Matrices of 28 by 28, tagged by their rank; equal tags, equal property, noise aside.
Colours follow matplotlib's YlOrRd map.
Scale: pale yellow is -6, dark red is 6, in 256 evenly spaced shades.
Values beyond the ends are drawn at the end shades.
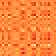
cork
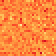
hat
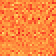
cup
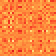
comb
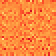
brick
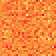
hat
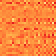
comb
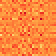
comb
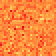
hat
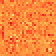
hat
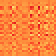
cork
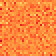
hat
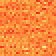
hat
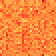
cup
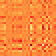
cork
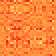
comb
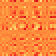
cork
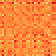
cork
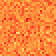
hat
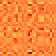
comb
